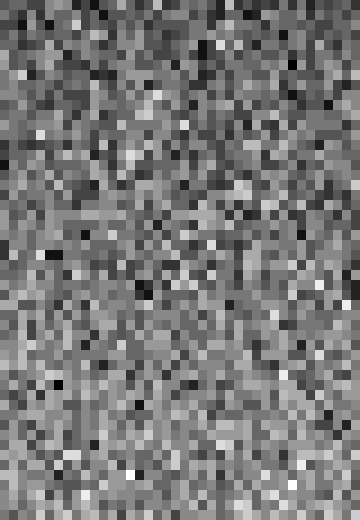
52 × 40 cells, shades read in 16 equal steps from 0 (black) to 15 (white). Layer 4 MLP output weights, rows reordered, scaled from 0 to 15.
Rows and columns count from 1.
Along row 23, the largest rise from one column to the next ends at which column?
23
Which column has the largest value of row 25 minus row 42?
24
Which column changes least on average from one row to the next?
2
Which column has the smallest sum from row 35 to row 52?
16
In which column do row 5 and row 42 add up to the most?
25
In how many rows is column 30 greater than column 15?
18
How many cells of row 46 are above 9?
13
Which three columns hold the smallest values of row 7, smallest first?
33, 20, 10
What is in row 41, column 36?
6
